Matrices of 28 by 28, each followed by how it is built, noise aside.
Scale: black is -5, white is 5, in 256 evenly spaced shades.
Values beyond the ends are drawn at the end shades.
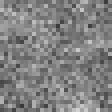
smooth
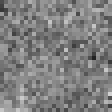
smooth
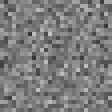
repeating columns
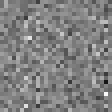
uneven columns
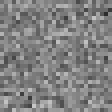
blocks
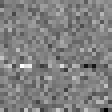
uneven rows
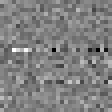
uneven rows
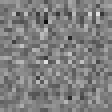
low rank
